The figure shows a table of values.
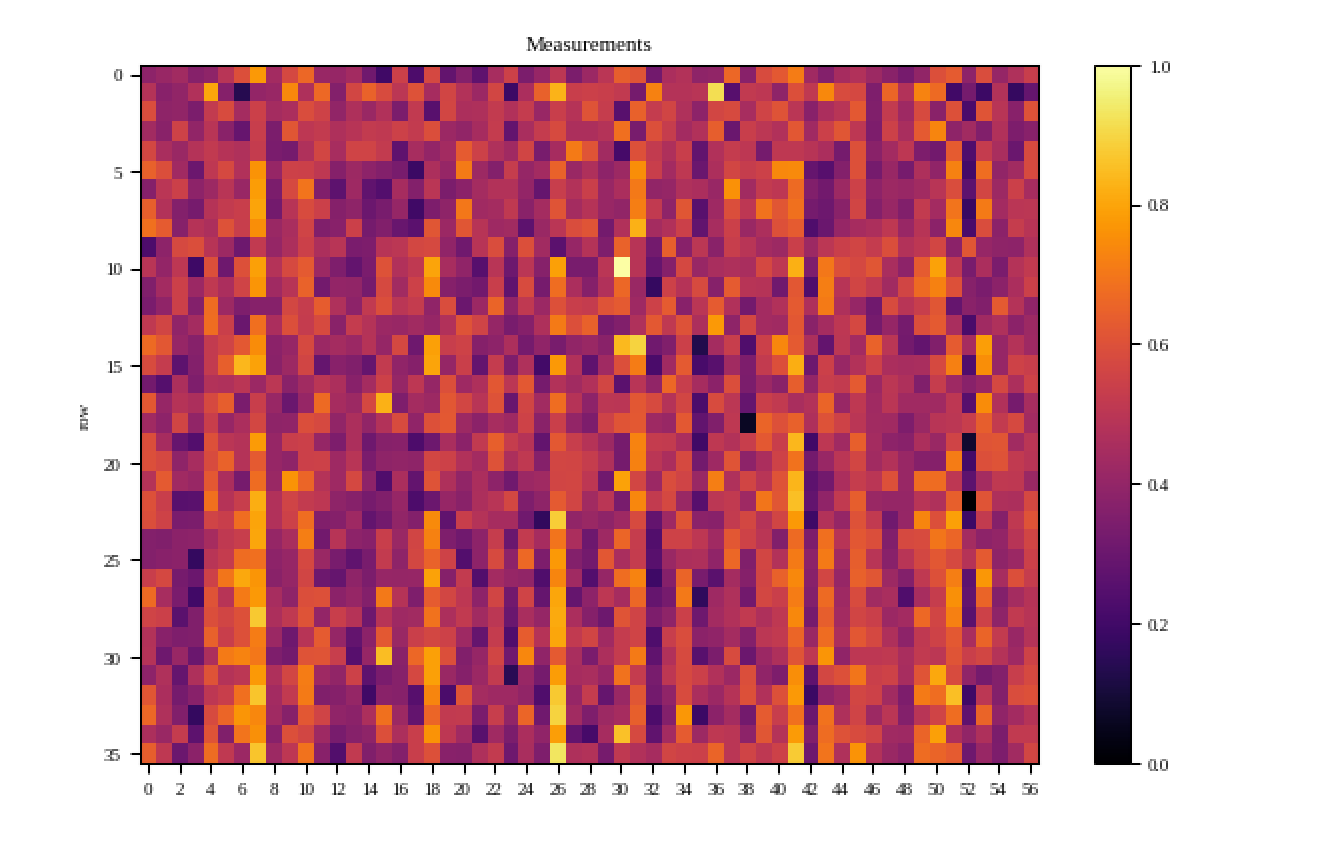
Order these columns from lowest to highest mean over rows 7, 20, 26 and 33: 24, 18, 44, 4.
44, 24, 4, 18
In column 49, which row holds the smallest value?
14
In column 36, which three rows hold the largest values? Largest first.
1, 13, 21
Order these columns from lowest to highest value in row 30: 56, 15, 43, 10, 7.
56, 10, 7, 43, 15
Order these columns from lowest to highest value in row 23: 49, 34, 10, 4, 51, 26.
4, 34, 10, 49, 51, 26
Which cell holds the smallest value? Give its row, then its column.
22, 52
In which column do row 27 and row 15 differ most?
11
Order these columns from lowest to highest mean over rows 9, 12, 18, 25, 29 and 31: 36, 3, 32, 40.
32, 3, 36, 40
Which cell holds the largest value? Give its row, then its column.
10, 30
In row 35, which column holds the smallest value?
12
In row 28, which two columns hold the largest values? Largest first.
7, 26
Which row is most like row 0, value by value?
6
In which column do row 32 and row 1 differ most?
51
